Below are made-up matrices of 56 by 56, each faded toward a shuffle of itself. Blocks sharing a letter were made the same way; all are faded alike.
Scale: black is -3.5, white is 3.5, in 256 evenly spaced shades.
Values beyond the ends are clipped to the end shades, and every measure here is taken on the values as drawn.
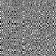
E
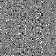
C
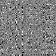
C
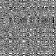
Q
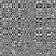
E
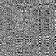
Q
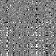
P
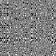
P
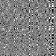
P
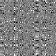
P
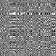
E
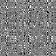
P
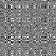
E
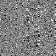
C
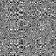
Q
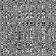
P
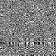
Q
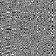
P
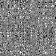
C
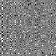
P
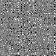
C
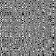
P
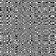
E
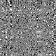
C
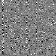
C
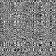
Q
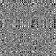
Q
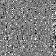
C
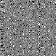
C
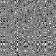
P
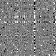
P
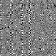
P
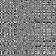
E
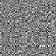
Q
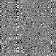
P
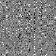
C
